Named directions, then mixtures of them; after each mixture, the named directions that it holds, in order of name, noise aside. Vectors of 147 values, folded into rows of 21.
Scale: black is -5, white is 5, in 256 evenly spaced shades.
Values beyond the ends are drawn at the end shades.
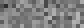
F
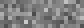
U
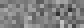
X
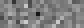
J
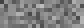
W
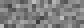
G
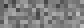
F, J, W.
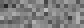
F, U.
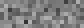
U.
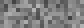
F, J, W.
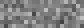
U.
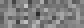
F, J.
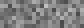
F, G, X.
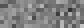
F, X.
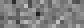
J.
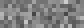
U, X.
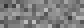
F, G, U.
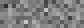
F, J, U.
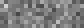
F, J, W.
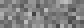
U, W, X.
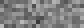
G, W.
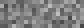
U, X.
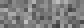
G, U, X.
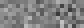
X.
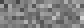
U, W.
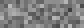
U, W, X.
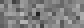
J, W.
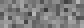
U, W.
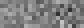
X.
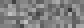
J, W, X.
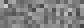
F, W, X.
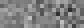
X.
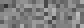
F.
